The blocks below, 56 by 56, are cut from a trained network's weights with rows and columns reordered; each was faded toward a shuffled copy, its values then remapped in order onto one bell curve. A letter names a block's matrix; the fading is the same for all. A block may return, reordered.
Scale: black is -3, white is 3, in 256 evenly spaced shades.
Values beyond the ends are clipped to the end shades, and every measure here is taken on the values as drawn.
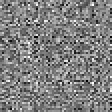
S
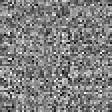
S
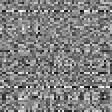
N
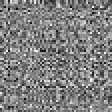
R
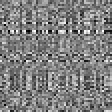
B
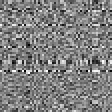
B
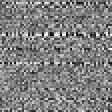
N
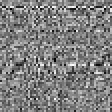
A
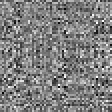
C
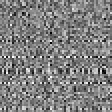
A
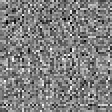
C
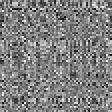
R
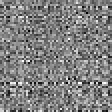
A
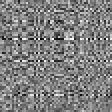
B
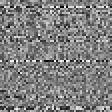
N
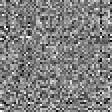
C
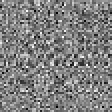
R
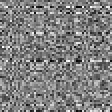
B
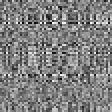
B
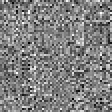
C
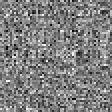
R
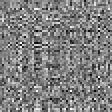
S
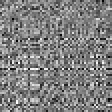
A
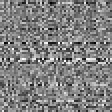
N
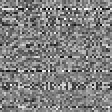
N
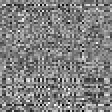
A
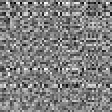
B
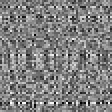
B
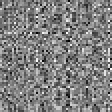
C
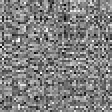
R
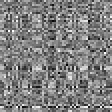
A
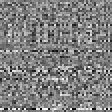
N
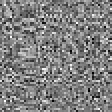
S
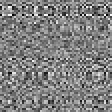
B
